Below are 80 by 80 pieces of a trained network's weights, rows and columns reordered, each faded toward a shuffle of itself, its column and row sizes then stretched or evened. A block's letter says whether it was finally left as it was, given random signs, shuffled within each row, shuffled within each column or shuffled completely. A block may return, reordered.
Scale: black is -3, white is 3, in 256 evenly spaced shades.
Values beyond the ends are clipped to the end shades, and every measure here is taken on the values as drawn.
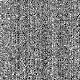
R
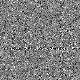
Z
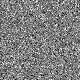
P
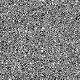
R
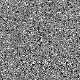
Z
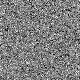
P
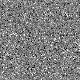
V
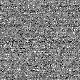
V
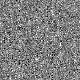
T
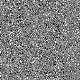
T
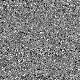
V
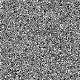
T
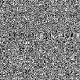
R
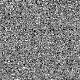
V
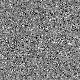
V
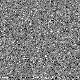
V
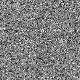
V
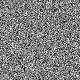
P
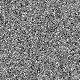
P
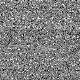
V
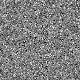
T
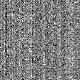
R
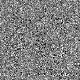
Z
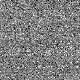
V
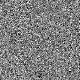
T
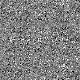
Z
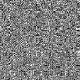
R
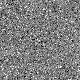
P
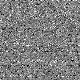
V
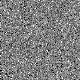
T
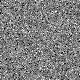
P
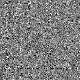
Z
